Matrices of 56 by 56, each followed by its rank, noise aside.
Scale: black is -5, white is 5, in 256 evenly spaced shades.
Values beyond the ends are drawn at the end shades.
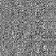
six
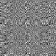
four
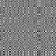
two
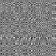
three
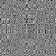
four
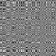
two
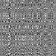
four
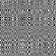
two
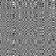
three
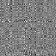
six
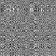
four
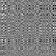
two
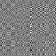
three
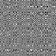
three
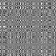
two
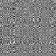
three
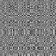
three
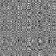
four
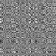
four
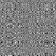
four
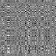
three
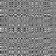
two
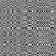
two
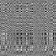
two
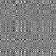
two
